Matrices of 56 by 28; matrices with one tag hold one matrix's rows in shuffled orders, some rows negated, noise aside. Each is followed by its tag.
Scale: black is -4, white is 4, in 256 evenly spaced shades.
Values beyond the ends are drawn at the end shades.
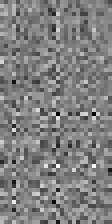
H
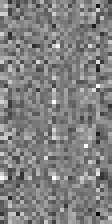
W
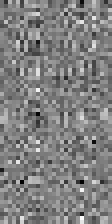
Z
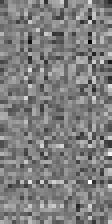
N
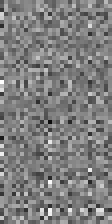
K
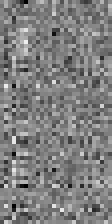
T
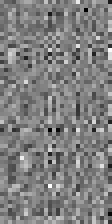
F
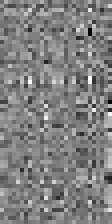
N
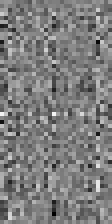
W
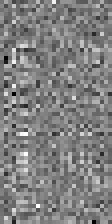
T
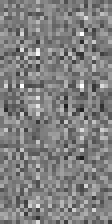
Z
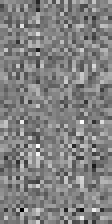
Z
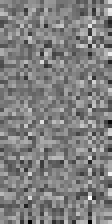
N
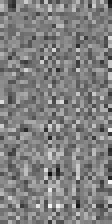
F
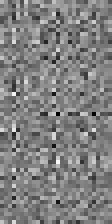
H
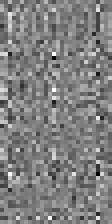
W
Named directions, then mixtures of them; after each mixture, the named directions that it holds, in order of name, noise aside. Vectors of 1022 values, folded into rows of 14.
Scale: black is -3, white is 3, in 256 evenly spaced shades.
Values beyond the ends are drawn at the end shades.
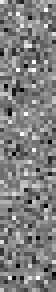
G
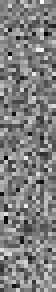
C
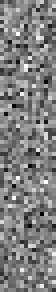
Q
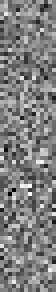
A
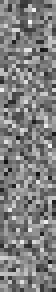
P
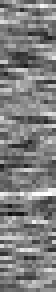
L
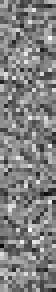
L, P.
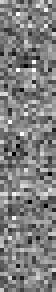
A, G, L.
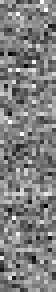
C, G, L.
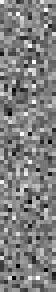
C, G.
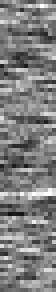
L.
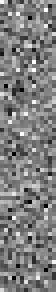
G.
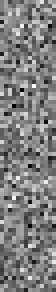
G, Q.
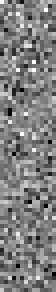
G.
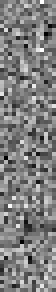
C, Q.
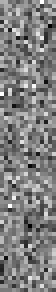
C, G, Q.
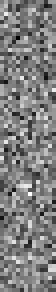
A, P.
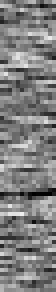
L.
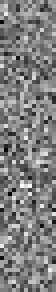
A.
